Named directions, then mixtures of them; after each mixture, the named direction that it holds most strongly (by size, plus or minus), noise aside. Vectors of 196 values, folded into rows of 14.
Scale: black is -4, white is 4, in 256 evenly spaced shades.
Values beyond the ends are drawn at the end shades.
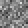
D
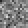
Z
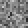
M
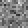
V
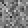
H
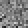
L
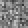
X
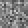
X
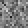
H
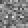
Z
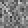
H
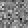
X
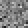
L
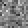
V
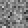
M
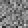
L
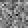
H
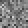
L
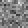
V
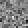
L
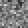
V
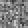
X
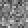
V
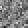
D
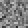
L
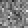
M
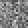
X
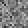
H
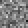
Z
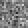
X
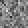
H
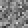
D
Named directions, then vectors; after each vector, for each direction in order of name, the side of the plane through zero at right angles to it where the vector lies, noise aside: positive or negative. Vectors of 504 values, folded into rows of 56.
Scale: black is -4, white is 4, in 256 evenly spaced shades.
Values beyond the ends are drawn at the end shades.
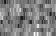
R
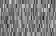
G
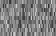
negative, positive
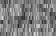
negative, positive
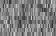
negative, positive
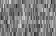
positive, negative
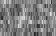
positive, negative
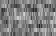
positive, negative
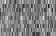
negative, negative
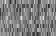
negative, negative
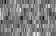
positive, positive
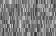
positive, negative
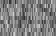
negative, positive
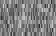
positive, negative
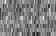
negative, negative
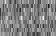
negative, negative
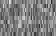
positive, negative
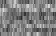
positive, positive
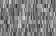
positive, negative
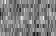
negative, negative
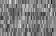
positive, negative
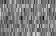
positive, positive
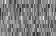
negative, negative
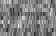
positive, negative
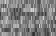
negative, negative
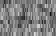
negative, positive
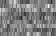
positive, positive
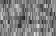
negative, positive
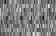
positive, positive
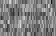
positive, negative
